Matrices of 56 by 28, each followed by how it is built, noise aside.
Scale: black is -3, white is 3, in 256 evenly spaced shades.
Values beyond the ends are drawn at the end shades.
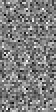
repeating columns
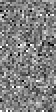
uneven rows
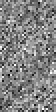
Hankel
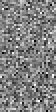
repeating columns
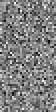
repeating columns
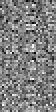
low rank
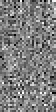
low rank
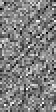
Hankel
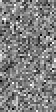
Hankel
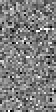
uneven rows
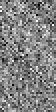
Toeplitz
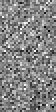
Hankel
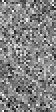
Toeplitz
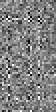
low rank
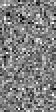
low rank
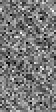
Toeplitz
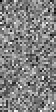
Hankel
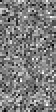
repeating columns
